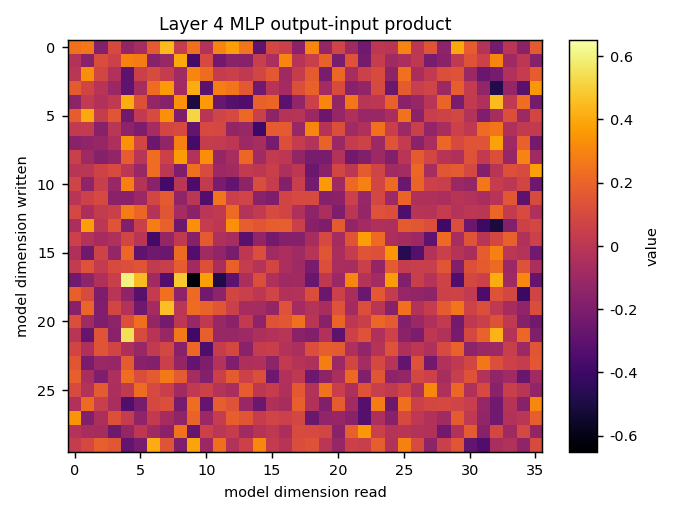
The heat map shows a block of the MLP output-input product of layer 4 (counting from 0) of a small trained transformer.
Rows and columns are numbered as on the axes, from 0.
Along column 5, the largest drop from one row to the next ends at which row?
18
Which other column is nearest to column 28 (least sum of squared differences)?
33
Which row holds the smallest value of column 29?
17
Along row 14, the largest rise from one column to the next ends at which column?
28
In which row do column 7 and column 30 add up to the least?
10
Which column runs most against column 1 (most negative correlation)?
4
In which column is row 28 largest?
22
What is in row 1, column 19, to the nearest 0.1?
0.2
